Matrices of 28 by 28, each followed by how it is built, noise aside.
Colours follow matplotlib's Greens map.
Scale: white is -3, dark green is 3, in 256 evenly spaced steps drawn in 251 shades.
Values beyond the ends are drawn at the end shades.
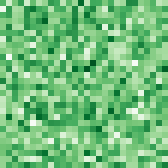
blocks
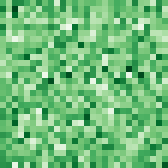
repeating columns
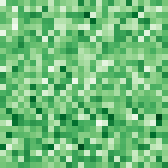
repeating columns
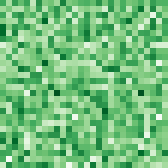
repeating columns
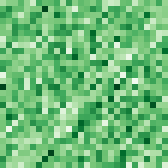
Hankel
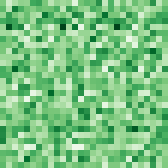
repeating columns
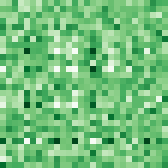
low rank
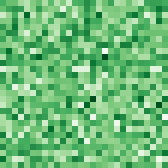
repeating columns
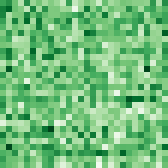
blocks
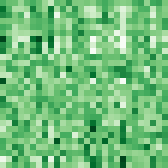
low rank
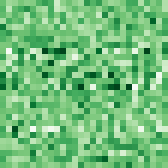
uneven rows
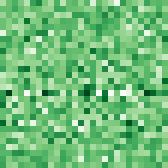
uneven rows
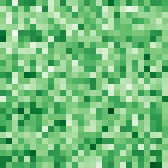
blocks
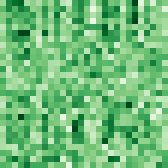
blocks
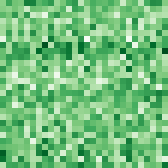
repeating columns
